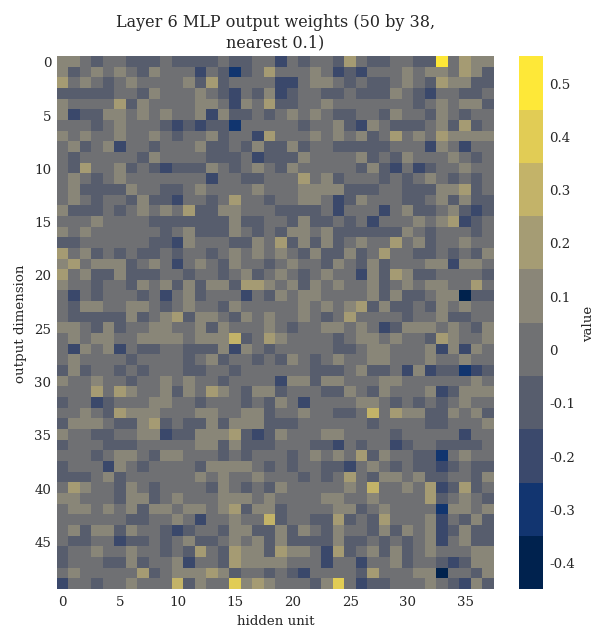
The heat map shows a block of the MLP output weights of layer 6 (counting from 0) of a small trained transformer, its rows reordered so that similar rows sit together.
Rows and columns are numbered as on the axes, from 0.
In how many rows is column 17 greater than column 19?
17
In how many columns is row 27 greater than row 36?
18
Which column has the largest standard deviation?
33
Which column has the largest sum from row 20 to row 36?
13
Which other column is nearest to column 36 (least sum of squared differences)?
20
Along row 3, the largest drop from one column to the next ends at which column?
19
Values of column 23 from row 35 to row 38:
0.1 -0.1 0 -0.1
